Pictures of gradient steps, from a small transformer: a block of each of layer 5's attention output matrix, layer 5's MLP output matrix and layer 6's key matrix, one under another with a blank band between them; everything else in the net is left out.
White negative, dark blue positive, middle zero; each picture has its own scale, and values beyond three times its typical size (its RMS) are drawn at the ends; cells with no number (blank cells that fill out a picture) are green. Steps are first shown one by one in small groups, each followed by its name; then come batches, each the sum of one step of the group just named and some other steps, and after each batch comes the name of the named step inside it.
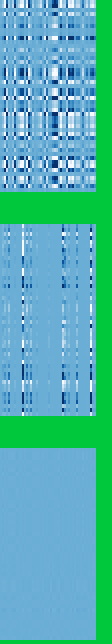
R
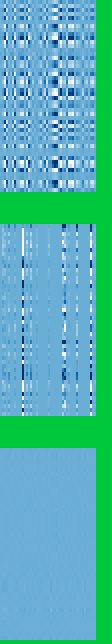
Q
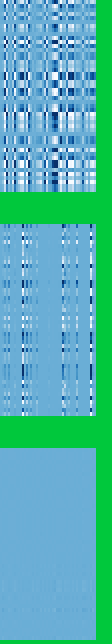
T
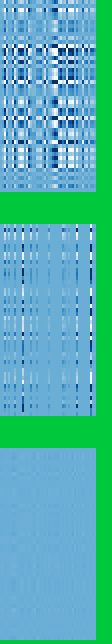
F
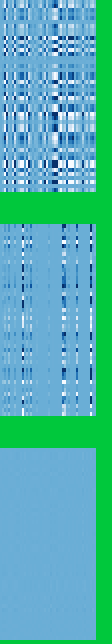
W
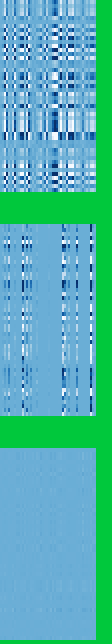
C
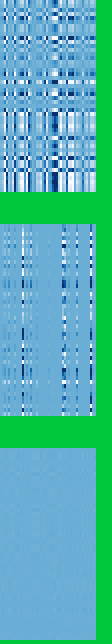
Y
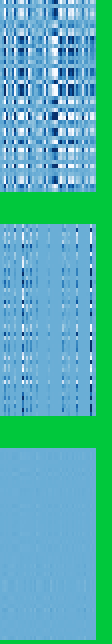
F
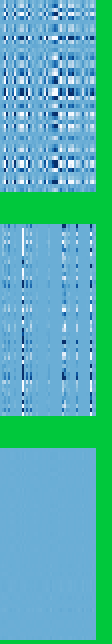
Q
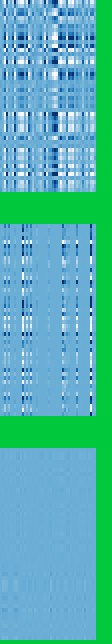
C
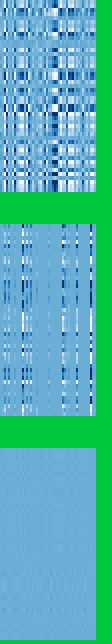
W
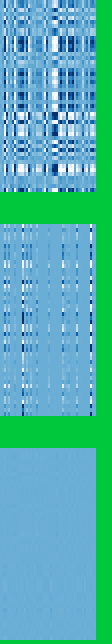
F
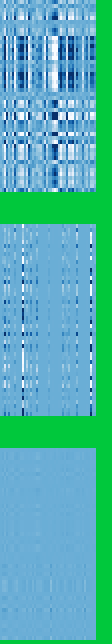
F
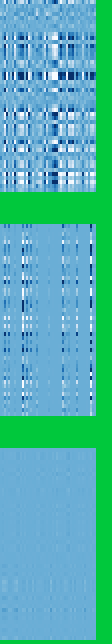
T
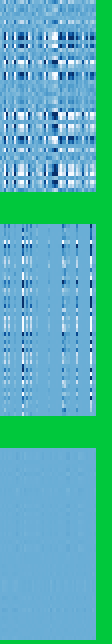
T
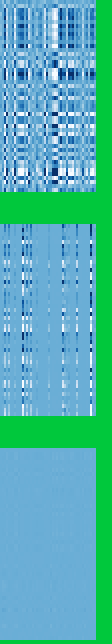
T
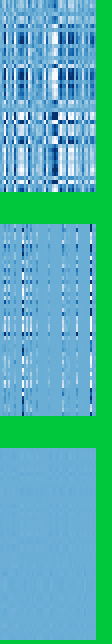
F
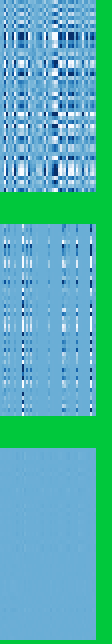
Q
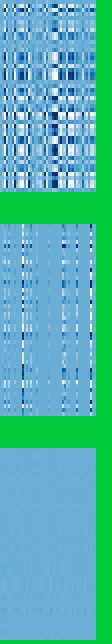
Y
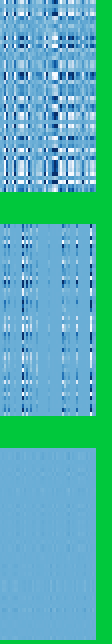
T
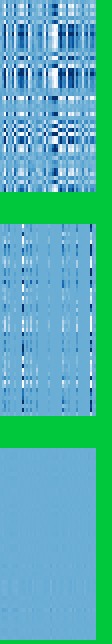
R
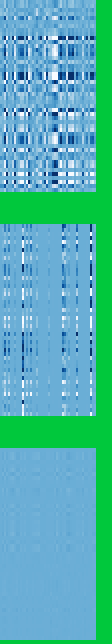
W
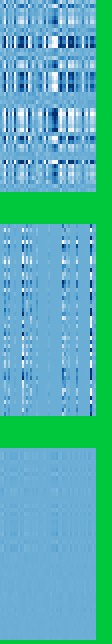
C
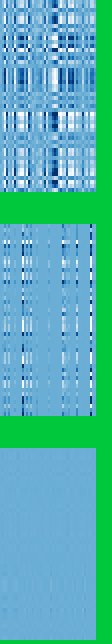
C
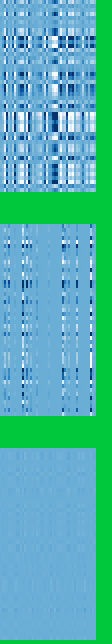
C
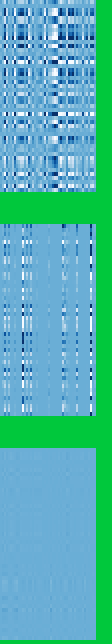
Q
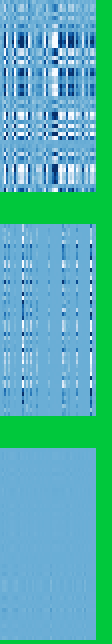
R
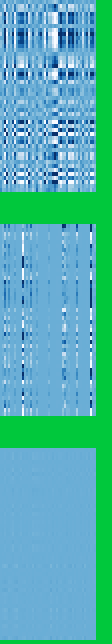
Q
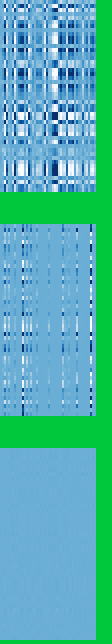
F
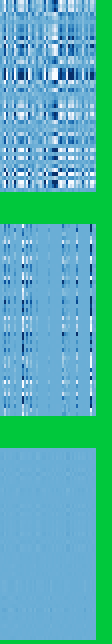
F
